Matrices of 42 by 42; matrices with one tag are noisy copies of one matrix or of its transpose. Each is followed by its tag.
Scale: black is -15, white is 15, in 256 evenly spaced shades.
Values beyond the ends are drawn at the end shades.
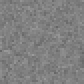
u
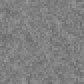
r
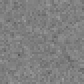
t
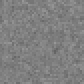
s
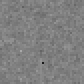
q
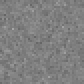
u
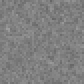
u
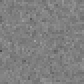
s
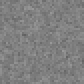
u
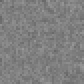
s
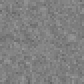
r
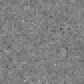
u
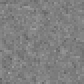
u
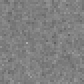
t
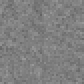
r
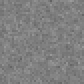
u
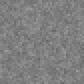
u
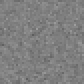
s
